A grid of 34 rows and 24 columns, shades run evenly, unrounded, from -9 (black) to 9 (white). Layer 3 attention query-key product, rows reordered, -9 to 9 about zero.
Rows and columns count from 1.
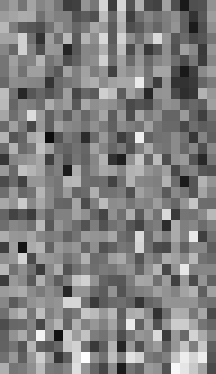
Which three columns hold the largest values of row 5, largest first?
3, 14, 12
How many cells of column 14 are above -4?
30
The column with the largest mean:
5
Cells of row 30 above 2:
8
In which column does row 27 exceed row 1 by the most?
21
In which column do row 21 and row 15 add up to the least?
19
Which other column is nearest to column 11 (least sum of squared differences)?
2
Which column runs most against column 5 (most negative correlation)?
7
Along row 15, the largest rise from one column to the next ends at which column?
15
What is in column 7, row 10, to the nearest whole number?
1
